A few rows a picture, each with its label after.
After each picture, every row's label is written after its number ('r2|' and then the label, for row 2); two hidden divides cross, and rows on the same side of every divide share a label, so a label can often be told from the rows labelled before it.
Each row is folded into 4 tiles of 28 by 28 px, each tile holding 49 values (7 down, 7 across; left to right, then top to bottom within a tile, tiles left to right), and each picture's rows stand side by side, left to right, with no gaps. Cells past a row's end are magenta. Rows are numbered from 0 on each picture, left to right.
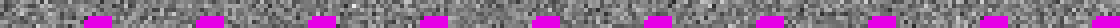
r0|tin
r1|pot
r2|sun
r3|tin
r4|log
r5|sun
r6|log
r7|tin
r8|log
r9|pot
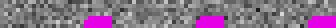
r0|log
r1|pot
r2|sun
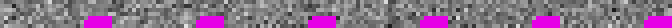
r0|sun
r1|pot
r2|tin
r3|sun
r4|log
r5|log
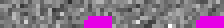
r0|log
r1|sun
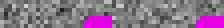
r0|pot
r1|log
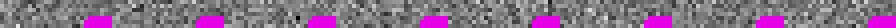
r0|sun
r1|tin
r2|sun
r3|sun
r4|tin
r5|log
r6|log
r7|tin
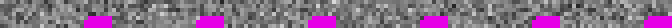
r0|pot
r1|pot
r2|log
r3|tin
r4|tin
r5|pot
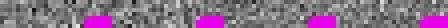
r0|pot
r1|log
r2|pot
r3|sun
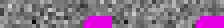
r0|log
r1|tin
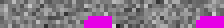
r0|log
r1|pot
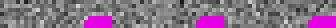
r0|log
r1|log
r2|sun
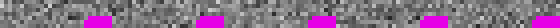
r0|sun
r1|pot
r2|sun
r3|log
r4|tin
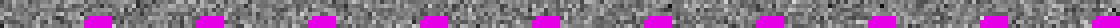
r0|pot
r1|tin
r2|log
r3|pot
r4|tin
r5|sun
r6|pot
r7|sun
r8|log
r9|pot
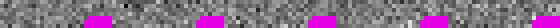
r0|tin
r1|sun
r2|log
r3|pot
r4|log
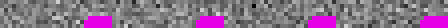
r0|sun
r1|sun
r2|tin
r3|sun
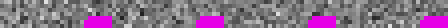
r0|sun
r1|tin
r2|tin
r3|tin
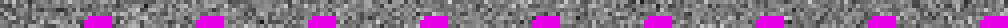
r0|pot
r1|tin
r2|sun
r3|log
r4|tin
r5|log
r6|pot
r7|log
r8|log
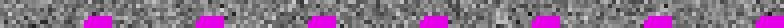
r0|sun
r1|log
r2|tin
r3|log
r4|pot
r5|log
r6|tin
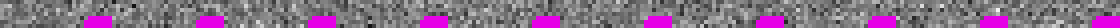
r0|sun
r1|log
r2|pot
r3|pot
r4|tin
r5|sun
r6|pot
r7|tin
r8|pot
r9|pot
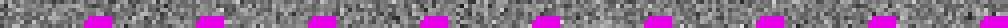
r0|tin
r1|log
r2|pot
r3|log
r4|log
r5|pot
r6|log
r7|log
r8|sun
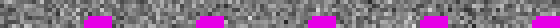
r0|pot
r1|tin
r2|pot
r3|pot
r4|log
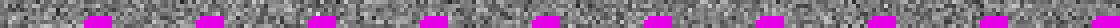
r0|pot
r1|log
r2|sun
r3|log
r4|log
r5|sun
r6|log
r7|log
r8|log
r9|sun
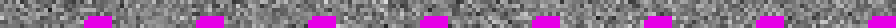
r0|sun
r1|pot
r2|pot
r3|sun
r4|pot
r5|log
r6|log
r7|pot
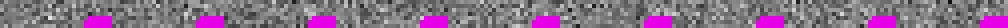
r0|tin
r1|pot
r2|sun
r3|sun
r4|log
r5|log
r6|tin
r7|sun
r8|sun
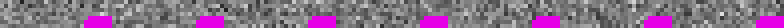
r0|sun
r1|log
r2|tin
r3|log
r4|pot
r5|tin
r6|pot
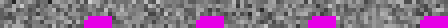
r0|tin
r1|sun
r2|sun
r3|pot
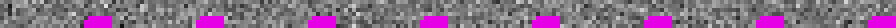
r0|pot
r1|log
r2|pot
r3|tin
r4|tin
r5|sun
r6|pot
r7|pot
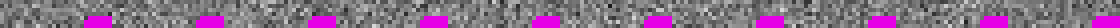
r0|tin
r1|tin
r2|sun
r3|pot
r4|sun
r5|pot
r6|log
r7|log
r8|tin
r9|log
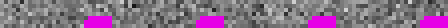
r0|sun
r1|sun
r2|tin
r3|sun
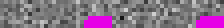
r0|pot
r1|tin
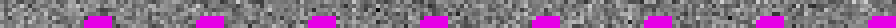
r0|tin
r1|sun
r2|pot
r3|tin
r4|log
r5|log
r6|log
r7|tin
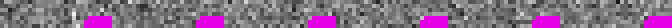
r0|pot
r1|tin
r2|sun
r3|sun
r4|pot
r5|tin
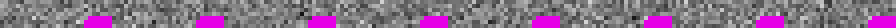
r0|sun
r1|tin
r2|tin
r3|sun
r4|tin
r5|sun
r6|log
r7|sun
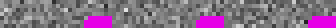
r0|sun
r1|tin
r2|tin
